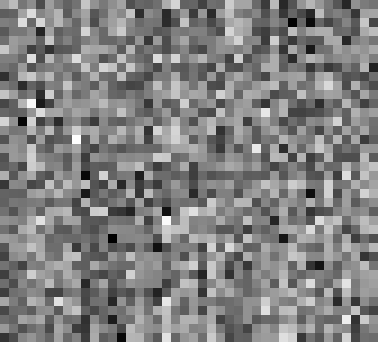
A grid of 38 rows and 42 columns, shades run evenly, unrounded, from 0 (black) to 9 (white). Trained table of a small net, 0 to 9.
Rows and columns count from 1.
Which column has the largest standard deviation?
19
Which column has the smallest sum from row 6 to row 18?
17
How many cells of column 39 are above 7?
4
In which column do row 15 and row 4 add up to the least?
25
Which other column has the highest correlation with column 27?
14
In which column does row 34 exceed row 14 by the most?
7
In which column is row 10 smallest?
3
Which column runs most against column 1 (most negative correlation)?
32
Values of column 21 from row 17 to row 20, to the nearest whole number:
6 4 6 4
